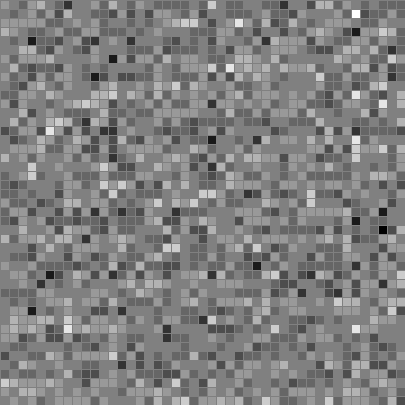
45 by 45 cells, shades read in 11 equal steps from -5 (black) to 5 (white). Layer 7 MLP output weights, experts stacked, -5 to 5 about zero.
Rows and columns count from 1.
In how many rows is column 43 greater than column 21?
15
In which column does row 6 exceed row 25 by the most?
40
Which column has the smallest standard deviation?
17
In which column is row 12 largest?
43
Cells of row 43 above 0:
18
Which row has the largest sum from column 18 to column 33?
8
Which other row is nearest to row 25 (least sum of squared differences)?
38
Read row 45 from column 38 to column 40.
-1 1 1
